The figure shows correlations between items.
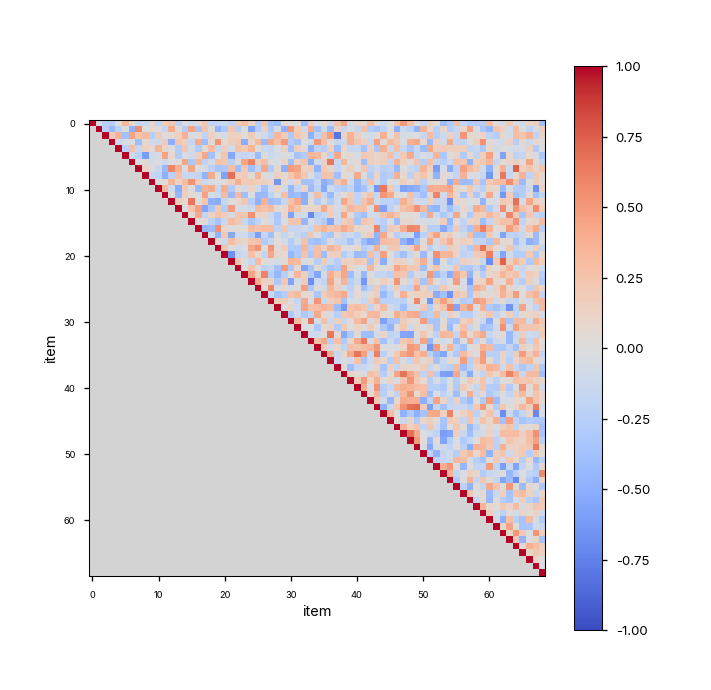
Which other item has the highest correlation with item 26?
23
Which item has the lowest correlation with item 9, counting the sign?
28
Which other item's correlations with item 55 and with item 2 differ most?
37
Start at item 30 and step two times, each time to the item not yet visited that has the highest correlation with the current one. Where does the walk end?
41
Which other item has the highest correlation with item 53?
68
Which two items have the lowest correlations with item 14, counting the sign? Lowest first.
33, 30
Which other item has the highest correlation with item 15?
12
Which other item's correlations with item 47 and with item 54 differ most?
38
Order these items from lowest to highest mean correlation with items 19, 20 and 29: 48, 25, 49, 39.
39, 48, 25, 49
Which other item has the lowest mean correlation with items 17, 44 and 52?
62
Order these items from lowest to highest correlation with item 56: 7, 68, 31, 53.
53, 68, 31, 7
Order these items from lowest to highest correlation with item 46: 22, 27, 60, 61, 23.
27, 61, 60, 23, 22
